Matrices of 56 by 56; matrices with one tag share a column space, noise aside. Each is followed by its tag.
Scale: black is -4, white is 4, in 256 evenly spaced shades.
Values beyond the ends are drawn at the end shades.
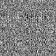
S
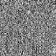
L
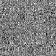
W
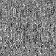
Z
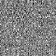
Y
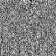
L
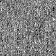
Z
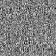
W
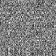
Y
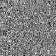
Y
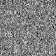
L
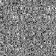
W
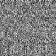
L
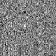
Y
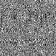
S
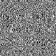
S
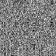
Y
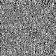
L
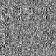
W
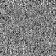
L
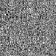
W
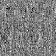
Z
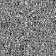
Y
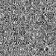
W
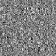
W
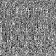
Z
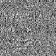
S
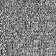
Y
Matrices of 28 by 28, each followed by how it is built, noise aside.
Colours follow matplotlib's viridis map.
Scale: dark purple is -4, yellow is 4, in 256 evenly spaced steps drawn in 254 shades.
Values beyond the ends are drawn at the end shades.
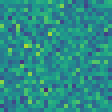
noise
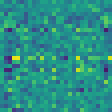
low rank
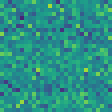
repeating columns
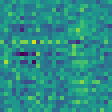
low rank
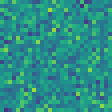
noise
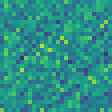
Hankel
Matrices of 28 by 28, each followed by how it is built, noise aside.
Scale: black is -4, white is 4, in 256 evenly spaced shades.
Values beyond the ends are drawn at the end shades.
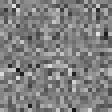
low rank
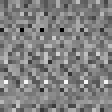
repeating columns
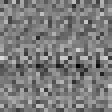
repeating columns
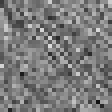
Toeplitz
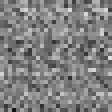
repeating columns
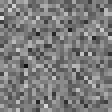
Toeplitz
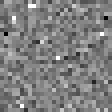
sparse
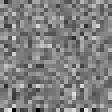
low rank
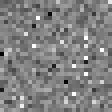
sparse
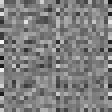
low rank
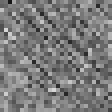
Toeplitz
